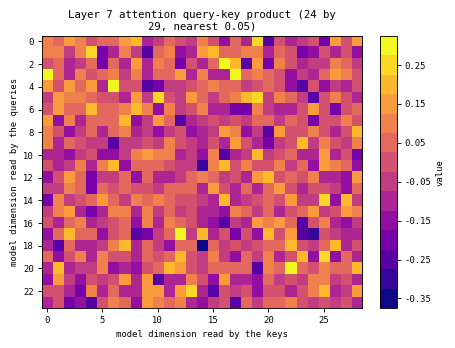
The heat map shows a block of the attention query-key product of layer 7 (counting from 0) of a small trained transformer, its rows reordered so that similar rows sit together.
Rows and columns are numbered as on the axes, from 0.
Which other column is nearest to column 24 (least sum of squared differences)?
28
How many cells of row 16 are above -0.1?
18
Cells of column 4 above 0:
10
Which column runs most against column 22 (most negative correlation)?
0
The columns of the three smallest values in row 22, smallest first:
15, 3, 19
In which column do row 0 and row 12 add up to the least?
25
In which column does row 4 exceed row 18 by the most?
14
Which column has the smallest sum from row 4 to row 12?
12
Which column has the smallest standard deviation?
21
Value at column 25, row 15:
-0.05
